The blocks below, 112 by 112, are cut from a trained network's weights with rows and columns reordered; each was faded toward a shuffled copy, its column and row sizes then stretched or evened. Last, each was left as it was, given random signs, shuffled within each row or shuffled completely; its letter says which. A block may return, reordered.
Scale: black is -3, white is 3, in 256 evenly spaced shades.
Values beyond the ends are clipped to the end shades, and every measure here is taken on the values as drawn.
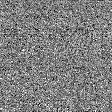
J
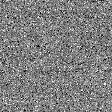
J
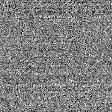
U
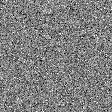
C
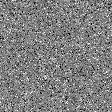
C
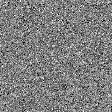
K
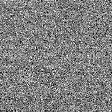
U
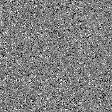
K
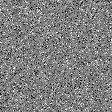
C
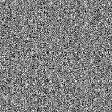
U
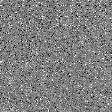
K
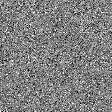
K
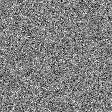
C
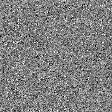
K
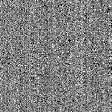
U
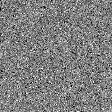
J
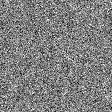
C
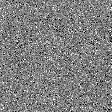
K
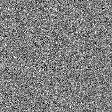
K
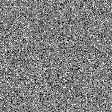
J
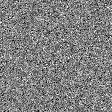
C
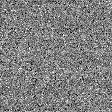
J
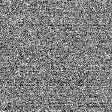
U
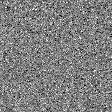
J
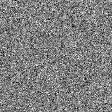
J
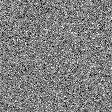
C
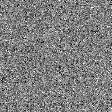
K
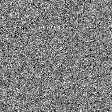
K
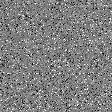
J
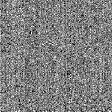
U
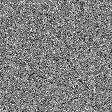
C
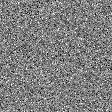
C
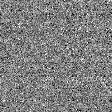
U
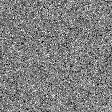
C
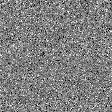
J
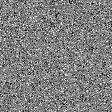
J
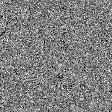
K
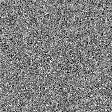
J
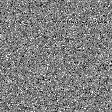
J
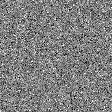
C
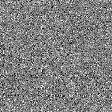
U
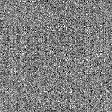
U
